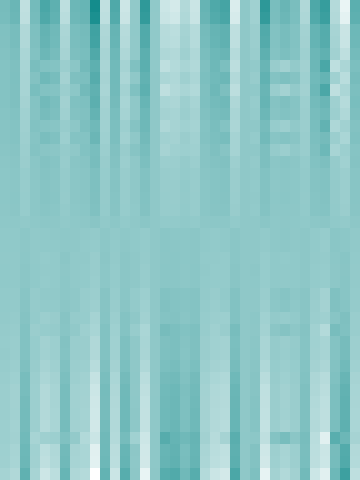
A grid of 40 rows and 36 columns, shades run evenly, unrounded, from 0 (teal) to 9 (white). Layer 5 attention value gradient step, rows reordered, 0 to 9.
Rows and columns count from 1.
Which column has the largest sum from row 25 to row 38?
10
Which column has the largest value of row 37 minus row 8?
33
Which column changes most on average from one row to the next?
29
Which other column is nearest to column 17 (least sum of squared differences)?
20
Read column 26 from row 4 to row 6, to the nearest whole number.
5 5 5
